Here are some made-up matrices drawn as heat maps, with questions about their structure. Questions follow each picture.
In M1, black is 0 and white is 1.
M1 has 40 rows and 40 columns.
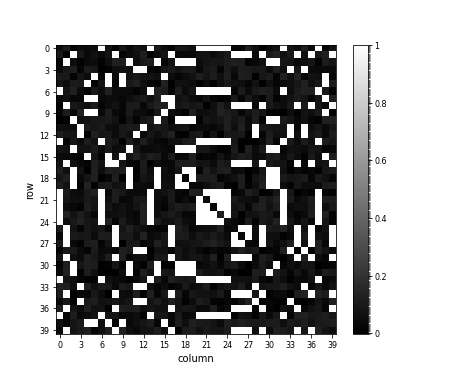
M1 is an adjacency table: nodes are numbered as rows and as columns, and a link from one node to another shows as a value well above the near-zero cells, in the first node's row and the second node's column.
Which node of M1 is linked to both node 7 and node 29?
node 16
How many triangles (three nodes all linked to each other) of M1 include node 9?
5
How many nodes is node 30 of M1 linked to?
7
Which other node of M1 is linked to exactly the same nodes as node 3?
node 28
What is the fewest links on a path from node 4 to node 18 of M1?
5
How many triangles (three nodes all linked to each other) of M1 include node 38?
8
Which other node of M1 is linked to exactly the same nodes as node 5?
node 15
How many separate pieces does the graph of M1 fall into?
3
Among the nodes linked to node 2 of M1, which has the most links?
node 1
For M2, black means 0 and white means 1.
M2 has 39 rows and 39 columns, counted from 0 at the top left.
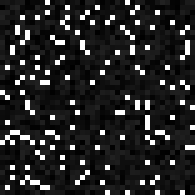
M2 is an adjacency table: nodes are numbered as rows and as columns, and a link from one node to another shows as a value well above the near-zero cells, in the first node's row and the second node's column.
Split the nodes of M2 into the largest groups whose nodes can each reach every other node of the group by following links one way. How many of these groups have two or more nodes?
1
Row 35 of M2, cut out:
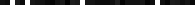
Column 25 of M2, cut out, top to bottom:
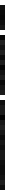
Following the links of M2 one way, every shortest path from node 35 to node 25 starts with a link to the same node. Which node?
node 16
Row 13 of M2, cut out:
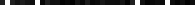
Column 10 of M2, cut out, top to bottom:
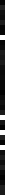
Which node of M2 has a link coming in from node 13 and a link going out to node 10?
node 7
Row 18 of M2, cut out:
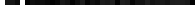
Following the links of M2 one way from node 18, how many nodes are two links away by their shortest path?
6
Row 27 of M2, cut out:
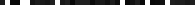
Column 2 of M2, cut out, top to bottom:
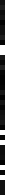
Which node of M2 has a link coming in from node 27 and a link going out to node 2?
node 33
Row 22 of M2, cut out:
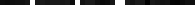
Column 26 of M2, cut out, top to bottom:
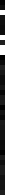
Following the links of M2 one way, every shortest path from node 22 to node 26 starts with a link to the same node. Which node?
node 23
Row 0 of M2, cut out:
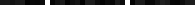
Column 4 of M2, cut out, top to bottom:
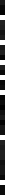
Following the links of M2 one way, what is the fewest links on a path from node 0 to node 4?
4
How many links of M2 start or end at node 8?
9
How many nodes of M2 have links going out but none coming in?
1
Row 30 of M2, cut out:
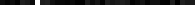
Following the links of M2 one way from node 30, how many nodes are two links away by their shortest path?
3
